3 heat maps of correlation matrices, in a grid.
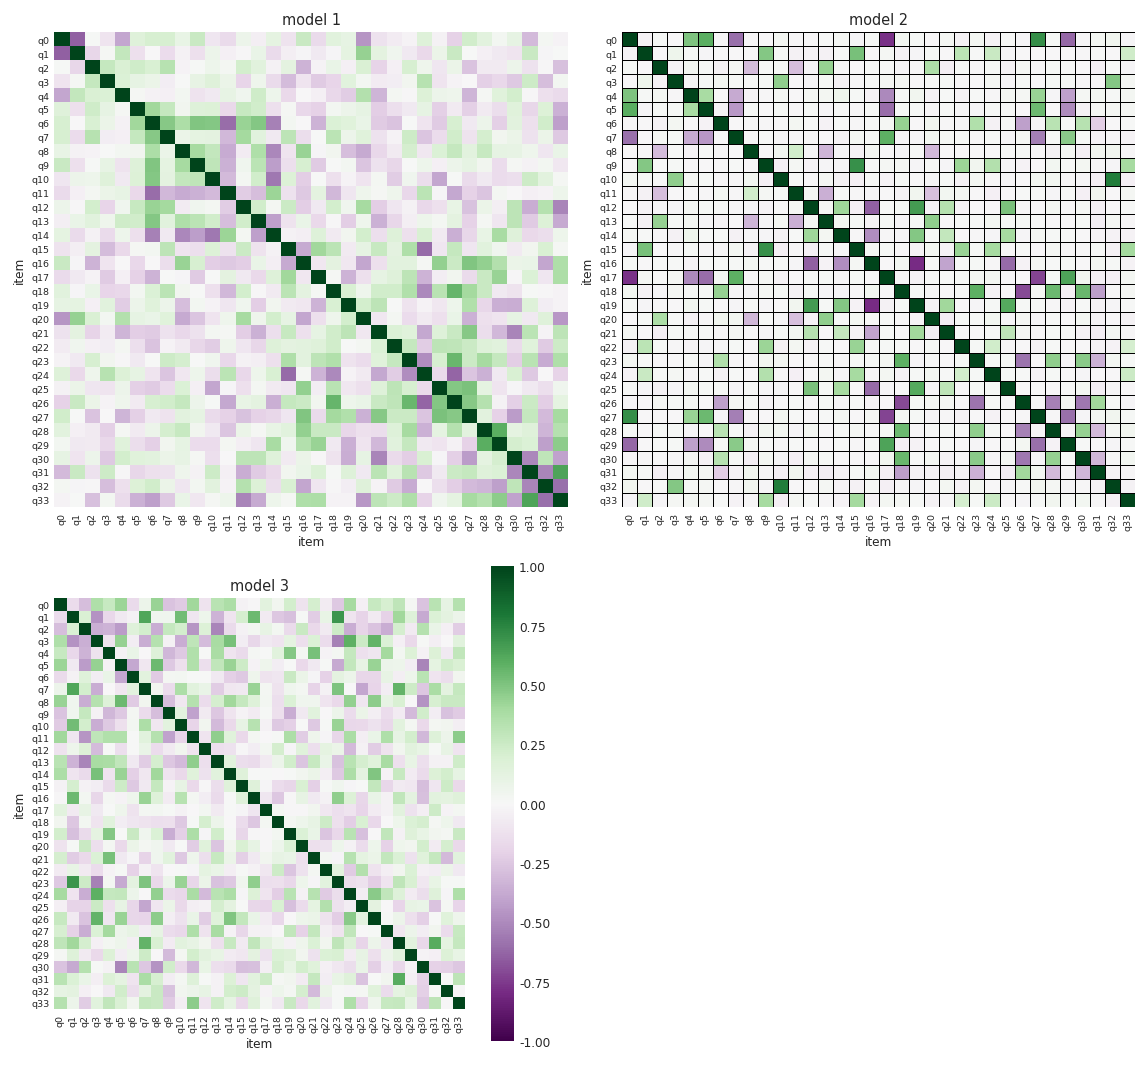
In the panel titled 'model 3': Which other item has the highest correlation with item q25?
q22
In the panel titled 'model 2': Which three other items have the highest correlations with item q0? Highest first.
q27, q5, q4
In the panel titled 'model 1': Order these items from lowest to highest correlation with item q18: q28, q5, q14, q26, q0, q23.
q14, q5, q0, q28, q23, q26
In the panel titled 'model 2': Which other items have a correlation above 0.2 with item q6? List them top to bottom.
q18, q23, q28, q30
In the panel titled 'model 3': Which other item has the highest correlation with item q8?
q5
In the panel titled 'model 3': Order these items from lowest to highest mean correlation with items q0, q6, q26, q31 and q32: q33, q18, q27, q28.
q18, q27, q33, q28
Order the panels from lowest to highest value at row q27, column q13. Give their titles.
model 1, model 2, model 3
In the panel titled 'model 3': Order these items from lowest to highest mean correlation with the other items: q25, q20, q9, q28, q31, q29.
q9, q25, q20, q29, q31, q28
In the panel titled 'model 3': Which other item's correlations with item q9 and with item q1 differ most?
q7
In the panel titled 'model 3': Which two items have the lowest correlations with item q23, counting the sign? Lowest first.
q3, q5
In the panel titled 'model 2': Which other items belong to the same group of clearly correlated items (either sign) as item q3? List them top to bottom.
q10, q32
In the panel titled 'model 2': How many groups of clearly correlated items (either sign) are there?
6
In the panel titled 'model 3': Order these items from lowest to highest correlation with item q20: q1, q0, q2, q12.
q0, q1, q12, q2
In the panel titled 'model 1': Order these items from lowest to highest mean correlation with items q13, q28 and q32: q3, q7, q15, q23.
q3, q23, q15, q7
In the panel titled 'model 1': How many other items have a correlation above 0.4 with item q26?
4
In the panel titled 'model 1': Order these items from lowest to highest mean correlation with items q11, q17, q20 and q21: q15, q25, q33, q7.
q7, q25, q33, q15
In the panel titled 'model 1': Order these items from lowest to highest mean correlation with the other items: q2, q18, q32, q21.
q32, q21, q2, q18
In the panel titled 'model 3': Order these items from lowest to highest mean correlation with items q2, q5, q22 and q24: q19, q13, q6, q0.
q6, q19, q13, q0
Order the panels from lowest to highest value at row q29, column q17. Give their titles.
model 3, model 1, model 2
